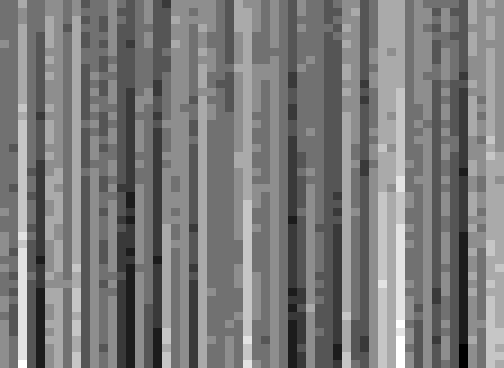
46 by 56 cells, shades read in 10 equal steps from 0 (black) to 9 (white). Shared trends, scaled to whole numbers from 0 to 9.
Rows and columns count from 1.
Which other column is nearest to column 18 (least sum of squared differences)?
33
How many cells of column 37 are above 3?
1
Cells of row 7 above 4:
24
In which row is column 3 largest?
46
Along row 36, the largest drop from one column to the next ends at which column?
4
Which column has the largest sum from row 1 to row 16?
45
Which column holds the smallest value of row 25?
15
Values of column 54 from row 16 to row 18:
5 5 4
